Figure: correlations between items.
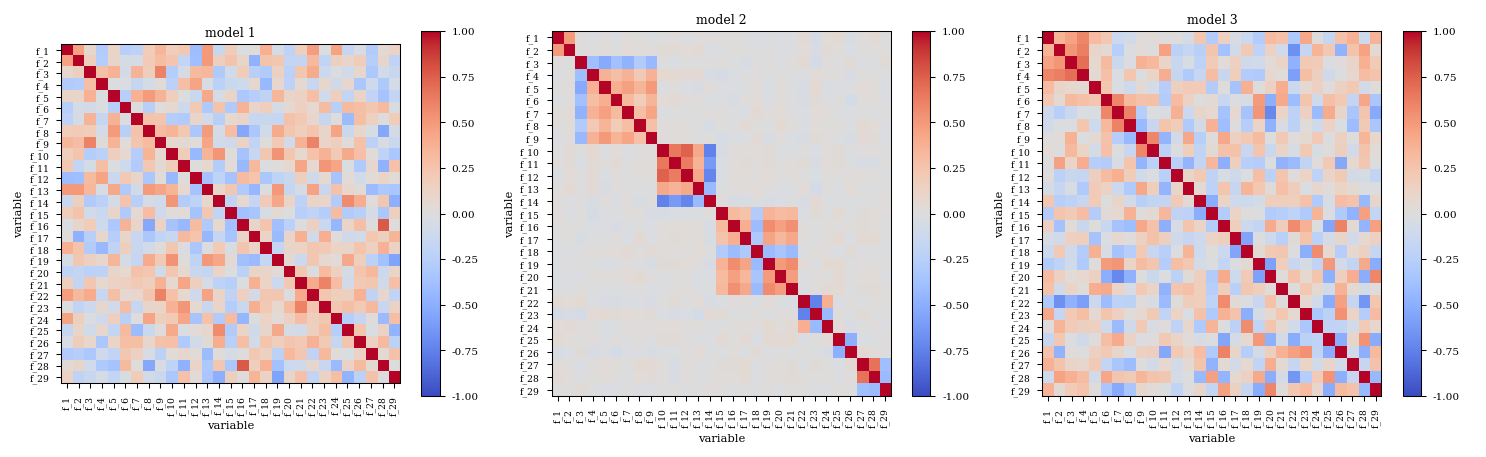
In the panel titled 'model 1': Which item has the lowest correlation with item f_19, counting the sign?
f_29
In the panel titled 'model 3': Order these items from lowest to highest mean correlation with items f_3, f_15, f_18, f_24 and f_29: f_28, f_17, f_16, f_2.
f_17, f_16, f_28, f_2
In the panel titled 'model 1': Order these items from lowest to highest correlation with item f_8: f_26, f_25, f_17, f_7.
f_17, f_25, f_26, f_7
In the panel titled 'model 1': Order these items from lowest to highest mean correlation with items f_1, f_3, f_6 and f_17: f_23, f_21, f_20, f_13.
f_20, f_13, f_23, f_21
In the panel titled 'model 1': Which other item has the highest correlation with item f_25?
f_14
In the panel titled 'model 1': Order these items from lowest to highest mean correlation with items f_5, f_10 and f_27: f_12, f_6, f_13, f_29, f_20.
f_12, f_29, f_6, f_13, f_20
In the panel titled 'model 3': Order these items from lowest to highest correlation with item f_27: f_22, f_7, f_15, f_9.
f_15, f_7, f_22, f_9
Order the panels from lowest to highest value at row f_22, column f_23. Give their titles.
model 2, model 3, model 1
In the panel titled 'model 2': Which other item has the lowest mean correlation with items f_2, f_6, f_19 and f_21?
f_18
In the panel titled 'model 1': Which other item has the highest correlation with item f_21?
f_23
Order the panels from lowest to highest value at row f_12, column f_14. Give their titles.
model 2, model 1, model 3
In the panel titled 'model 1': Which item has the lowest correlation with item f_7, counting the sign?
f_25
